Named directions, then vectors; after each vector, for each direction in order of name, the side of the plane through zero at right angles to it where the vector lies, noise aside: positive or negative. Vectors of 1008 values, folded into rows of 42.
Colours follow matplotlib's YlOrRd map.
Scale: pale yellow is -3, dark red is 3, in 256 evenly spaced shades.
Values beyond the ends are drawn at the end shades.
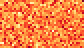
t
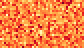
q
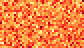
positive, positive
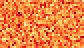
positive, negative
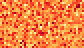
negative, negative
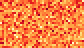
negative, negative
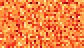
positive, negative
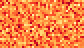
positive, negative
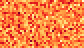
positive, negative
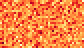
negative, negative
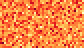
negative, negative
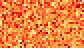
negative, negative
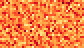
positive, negative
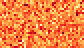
positive, positive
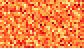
negative, positive
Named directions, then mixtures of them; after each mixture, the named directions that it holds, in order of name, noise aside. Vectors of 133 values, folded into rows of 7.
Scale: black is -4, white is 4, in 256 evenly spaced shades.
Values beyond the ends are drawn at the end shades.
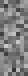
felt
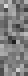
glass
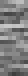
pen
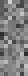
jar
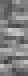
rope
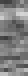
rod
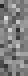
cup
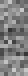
cup, jar, rope.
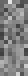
jar.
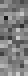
cup, jar, pen.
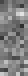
jar, rod.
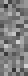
felt.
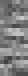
rope.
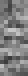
rope.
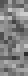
jar, pen, rod.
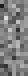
cup.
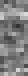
glass, rod.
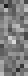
glass.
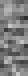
rope.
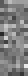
felt, jar, pen.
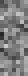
felt, jar, rod.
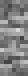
rope.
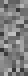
felt.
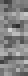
glass, rod, rope.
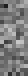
cup, felt, pen.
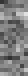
jar, pen, rod.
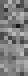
glass, jar, rope.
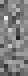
cup.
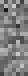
cup, glass, rope.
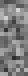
cup, rod.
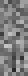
felt.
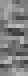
rope.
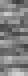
pen, rope.
